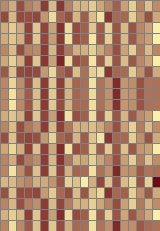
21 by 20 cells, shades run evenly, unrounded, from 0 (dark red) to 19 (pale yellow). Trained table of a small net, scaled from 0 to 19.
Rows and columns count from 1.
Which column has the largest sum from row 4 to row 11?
12
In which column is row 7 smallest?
14
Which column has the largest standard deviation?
20
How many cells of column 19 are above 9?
12
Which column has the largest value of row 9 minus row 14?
17
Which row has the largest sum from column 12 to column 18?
1
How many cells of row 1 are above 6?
17
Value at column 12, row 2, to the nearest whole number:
15
